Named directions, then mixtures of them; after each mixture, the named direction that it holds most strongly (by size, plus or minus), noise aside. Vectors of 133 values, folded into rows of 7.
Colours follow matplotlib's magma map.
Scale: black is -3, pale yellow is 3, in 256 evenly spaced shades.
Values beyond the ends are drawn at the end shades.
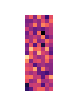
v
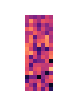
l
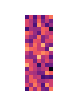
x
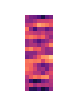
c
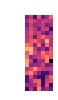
l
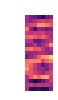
c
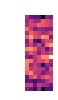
c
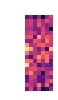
x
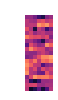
c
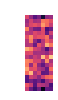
c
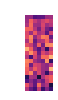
l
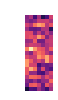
c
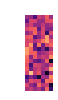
l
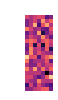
v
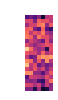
c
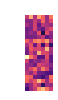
v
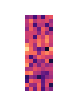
l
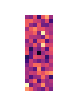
v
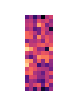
x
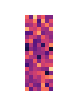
x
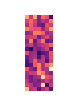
x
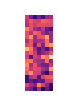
l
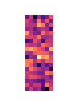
x
